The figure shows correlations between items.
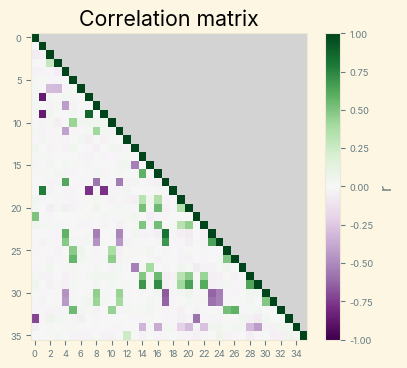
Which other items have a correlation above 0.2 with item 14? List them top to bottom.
16, 19, 20, 22, 28, 29
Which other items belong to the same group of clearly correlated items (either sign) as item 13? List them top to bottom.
15, 27
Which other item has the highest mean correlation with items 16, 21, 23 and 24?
17
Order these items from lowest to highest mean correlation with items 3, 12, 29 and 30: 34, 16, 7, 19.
34, 7, 19, 16
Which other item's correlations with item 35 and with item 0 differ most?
33
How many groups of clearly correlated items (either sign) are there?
8
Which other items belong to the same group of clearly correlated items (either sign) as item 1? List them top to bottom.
7, 9, 18
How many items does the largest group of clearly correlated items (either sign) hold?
8
